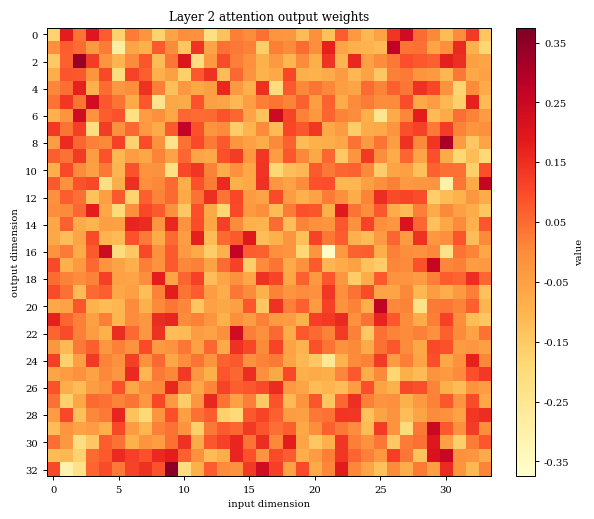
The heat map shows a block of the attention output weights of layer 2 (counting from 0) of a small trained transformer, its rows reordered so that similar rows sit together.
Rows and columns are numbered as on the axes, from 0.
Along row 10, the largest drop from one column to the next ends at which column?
17
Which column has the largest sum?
14
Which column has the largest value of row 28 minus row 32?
1
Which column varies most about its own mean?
30
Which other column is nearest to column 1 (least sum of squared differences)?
27
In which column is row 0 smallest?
12
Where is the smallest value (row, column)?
16, 21
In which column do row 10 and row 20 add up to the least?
28
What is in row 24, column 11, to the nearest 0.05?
0.05
